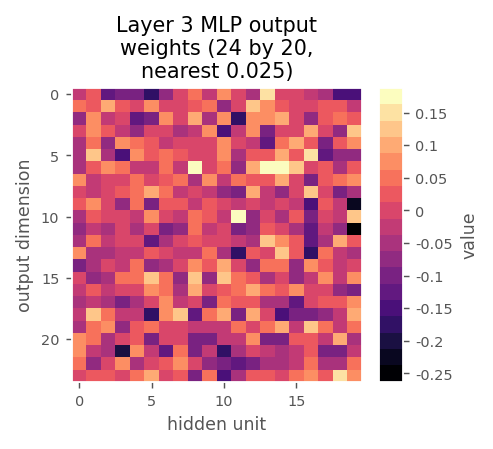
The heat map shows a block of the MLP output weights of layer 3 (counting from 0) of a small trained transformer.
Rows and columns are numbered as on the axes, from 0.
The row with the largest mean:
6
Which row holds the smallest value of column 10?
21
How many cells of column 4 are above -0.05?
18
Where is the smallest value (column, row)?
19, 11
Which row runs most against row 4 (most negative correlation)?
1
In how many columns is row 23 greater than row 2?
11
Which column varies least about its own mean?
7
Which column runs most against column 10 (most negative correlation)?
0
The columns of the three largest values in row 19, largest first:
16, 14, 2
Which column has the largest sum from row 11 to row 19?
10
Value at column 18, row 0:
-0.15
